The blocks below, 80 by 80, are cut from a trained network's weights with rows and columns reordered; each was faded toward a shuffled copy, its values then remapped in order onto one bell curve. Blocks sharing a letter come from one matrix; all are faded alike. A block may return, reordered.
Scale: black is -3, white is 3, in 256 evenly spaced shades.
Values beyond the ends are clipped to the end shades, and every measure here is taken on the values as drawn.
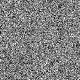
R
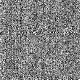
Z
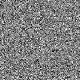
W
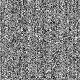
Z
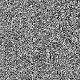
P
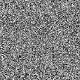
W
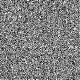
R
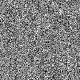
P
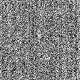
Z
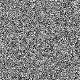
W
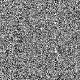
P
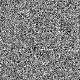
R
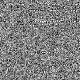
R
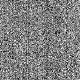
Z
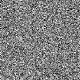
P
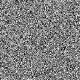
P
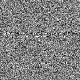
R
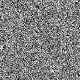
W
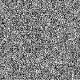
W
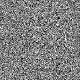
W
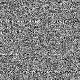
R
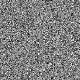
P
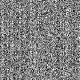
Z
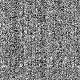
Z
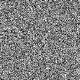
R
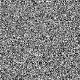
R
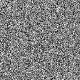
W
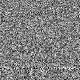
R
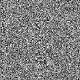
P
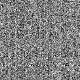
Z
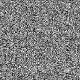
W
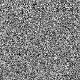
R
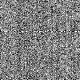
Z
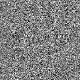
W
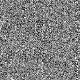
W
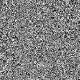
W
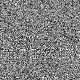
R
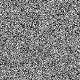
R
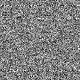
R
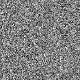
P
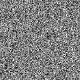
W
